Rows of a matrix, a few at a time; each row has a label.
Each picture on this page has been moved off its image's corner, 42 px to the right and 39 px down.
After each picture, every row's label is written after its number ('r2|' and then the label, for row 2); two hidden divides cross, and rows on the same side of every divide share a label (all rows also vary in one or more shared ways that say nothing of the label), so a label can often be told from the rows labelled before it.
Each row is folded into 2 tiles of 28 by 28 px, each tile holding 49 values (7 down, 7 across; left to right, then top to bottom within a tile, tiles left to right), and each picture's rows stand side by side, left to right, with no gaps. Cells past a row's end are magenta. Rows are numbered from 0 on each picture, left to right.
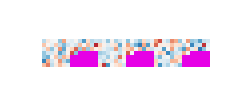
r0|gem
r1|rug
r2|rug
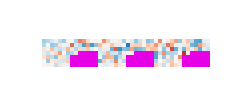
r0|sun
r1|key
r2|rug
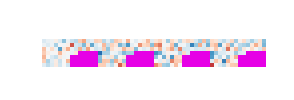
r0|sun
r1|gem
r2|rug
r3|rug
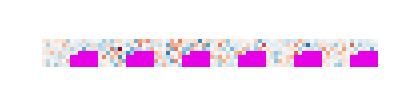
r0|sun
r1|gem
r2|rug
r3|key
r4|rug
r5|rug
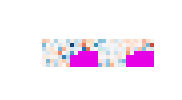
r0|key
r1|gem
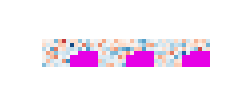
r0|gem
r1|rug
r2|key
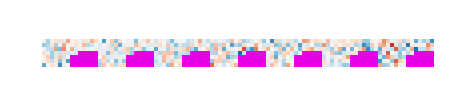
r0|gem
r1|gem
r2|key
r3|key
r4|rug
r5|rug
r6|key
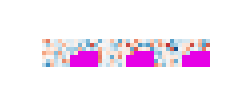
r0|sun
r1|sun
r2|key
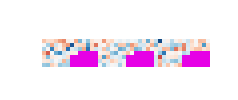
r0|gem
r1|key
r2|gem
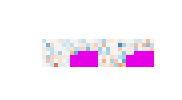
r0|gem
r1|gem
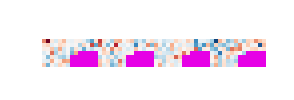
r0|sun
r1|rug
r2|rug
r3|gem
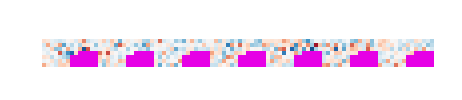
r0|sun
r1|sun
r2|sun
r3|sun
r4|gem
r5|sun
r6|sun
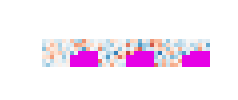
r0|key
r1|rug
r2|sun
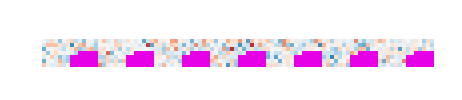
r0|key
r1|sun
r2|gem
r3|gem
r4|rug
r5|rug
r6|sun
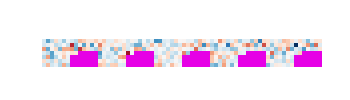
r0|rug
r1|rug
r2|gem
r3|key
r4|gem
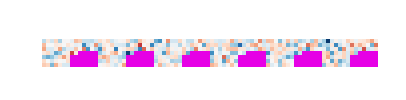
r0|rug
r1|key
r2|gem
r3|gem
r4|key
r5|gem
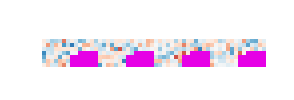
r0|gem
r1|gem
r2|rug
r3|rug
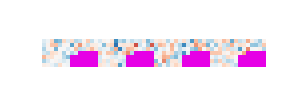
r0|key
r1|key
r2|key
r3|sun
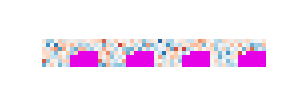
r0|rug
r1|sun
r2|gem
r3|rug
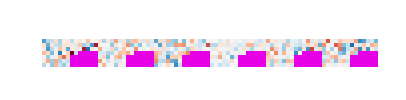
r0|gem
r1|rug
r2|sun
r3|key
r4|sun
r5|gem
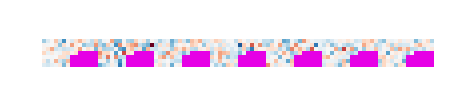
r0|sun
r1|key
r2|key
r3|key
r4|sun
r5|gem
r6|gem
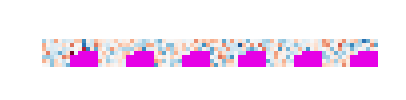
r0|rug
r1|rug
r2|gem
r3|key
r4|key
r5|rug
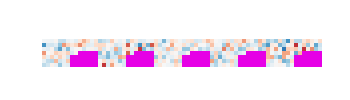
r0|key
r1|rug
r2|rug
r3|rug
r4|sun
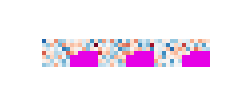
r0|key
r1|sun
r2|rug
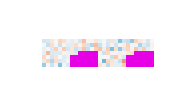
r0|gem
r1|sun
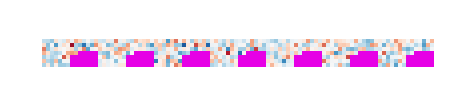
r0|rug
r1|rug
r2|gem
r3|sun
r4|rug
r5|rug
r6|rug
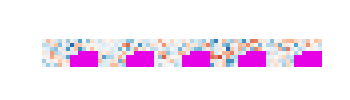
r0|key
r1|sun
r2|key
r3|key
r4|gem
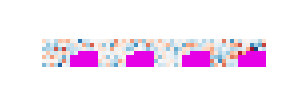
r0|gem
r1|rug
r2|key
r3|rug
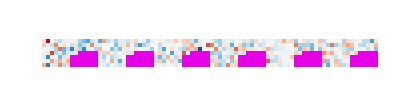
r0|sun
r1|sun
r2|gem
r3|rug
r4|rug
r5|sun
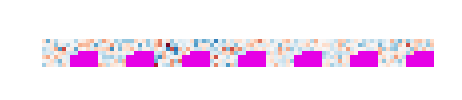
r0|gem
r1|sun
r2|sun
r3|gem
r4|gem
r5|rug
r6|sun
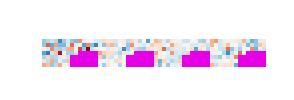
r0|sun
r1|key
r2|sun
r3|rug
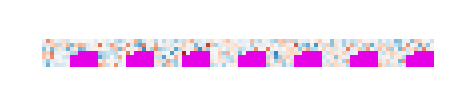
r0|key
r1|rug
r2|rug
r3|sun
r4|rug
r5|sun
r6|sun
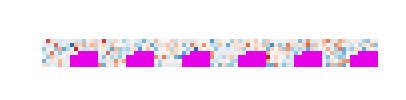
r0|key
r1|sun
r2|key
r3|key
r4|key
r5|sun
